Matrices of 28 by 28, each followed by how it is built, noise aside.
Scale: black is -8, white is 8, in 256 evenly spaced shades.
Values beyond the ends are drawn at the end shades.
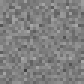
repeating columns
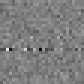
uneven rows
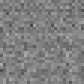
repeating columns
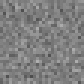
repeating columns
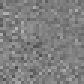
lower triangular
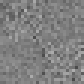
block diagonal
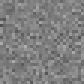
repeating columns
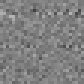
uneven rows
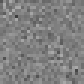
block diagonal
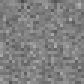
repeating columns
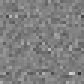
uneven rows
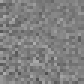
lower triangular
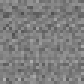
repeating columns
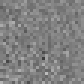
lower triangular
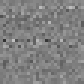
uneven rows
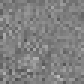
lower triangular
